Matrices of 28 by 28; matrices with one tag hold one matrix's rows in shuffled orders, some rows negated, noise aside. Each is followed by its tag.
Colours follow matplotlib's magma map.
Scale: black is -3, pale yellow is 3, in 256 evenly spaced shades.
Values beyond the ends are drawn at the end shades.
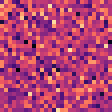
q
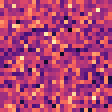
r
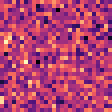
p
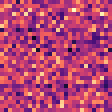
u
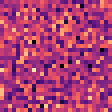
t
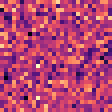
p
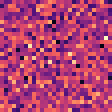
q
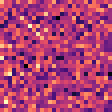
p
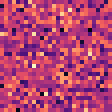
t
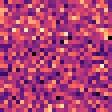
u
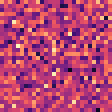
r
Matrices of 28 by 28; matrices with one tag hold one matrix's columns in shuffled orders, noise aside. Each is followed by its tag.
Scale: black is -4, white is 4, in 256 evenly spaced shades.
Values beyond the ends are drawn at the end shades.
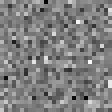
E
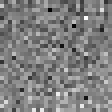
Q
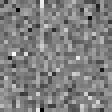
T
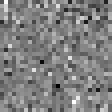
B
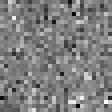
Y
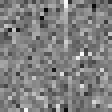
T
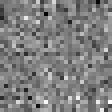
Y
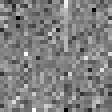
T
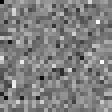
E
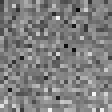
Q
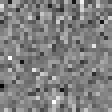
B
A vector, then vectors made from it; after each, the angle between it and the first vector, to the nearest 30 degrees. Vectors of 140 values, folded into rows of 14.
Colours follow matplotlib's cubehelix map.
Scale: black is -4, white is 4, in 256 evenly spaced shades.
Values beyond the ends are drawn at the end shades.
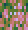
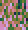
120 degrees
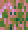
150 degrees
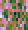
150 degrees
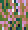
90 degrees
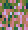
30 degrees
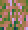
60 degrees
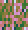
60 degrees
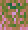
90 degrees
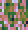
90 degrees
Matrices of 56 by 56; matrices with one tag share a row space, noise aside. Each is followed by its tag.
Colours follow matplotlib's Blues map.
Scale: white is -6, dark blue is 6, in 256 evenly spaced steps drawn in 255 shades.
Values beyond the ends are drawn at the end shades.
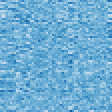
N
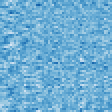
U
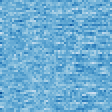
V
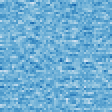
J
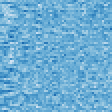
U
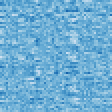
J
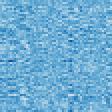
N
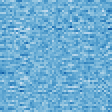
N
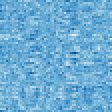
J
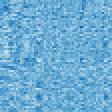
U
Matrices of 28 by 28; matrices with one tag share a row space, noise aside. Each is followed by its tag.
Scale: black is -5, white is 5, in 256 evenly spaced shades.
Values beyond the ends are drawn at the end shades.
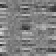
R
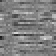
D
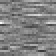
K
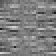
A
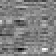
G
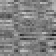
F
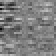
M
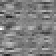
M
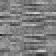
K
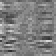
M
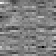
A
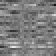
A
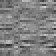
F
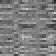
F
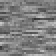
K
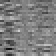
M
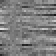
R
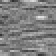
K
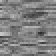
K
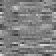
D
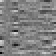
D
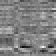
F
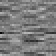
K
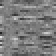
D
